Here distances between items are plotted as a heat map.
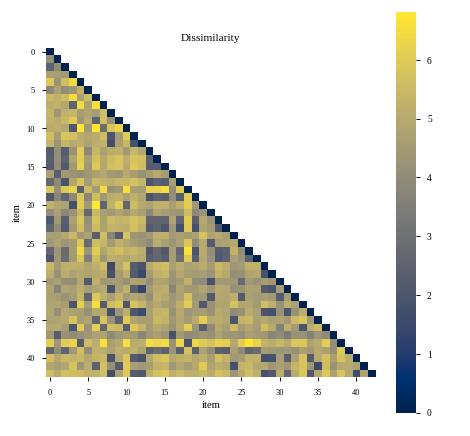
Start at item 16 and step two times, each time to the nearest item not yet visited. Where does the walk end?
1
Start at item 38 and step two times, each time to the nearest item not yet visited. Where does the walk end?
4
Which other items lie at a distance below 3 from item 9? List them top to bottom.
6, 24, 35, 41
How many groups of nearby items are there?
7
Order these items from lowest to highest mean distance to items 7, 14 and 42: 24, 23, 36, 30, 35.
23, 36, 30, 24, 35
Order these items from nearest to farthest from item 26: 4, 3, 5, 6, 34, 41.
5, 3, 34, 41, 6, 4
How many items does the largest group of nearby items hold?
12
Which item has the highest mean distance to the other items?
38
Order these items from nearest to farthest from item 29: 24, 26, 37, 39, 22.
37, 24, 39, 26, 22
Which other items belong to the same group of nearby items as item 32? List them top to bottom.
5, 21, 25, 30
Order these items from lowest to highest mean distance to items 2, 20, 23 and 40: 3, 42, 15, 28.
15, 3, 28, 42
